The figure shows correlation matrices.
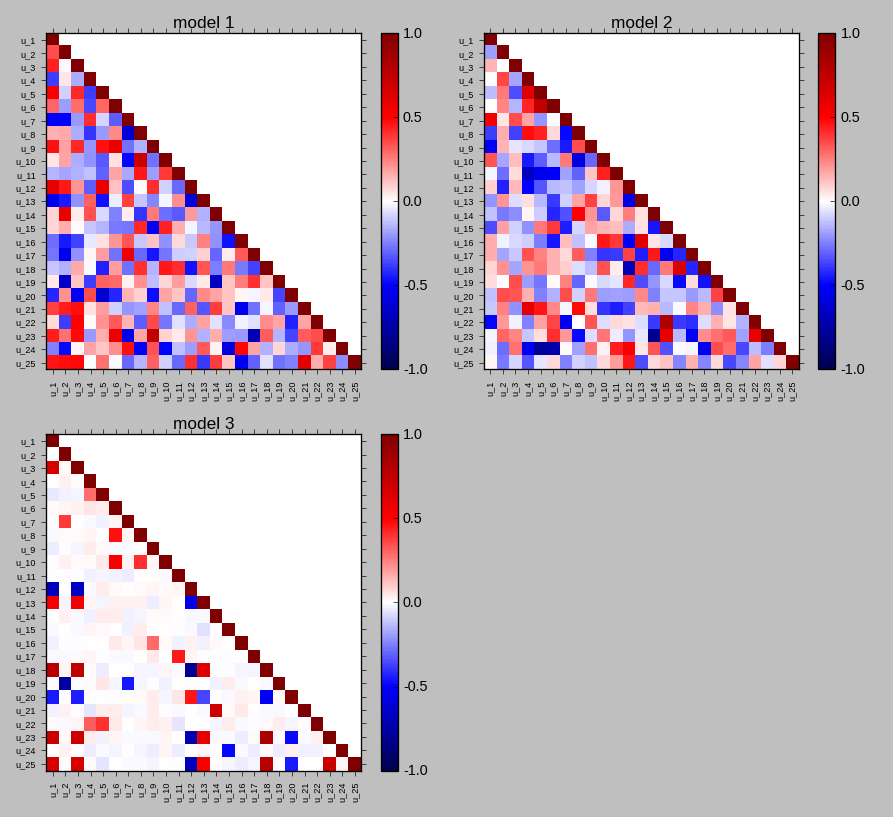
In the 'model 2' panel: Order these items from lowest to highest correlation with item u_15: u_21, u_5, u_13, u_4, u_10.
u_4, u_21, u_13, u_10, u_5
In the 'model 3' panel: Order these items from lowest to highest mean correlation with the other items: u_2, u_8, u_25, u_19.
u_19, u_2, u_8, u_25
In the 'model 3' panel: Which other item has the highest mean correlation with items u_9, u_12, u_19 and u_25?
u_16
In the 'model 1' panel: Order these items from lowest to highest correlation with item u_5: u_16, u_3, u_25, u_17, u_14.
u_14, u_16, u_17, u_25, u_3
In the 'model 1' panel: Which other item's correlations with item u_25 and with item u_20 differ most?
u_3
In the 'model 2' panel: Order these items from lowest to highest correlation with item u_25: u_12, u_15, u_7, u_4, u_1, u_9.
u_4, u_7, u_9, u_1, u_15, u_12
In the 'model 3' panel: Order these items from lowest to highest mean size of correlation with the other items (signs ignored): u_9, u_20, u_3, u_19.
u_9, u_19, u_20, u_3
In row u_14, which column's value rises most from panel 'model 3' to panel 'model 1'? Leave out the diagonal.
u_2
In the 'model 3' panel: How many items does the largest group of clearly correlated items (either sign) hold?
8
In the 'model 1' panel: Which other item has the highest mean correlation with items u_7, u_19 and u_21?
u_17
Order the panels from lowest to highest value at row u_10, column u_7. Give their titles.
model 1, model 3, model 2
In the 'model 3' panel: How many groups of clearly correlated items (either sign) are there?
8
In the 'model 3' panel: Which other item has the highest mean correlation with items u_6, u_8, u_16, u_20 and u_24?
u_10
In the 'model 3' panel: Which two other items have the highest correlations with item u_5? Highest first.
u_22, u_4
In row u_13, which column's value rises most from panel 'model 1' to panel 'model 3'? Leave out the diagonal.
u_1
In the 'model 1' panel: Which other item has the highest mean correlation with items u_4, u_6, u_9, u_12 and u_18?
u_23
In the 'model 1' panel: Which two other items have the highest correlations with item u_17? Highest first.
u_7, u_19
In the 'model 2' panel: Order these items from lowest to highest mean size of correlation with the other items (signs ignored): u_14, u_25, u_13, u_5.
u_25, u_13, u_14, u_5
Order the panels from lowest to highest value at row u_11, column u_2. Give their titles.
model 2, model 1, model 3
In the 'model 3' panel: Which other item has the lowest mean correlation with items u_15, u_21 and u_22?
u_24
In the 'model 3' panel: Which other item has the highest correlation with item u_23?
u_18
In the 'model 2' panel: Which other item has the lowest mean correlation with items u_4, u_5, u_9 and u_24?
u_10
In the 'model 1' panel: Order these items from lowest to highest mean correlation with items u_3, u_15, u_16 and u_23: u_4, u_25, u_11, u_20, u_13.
u_20, u_4, u_13, u_11, u_25
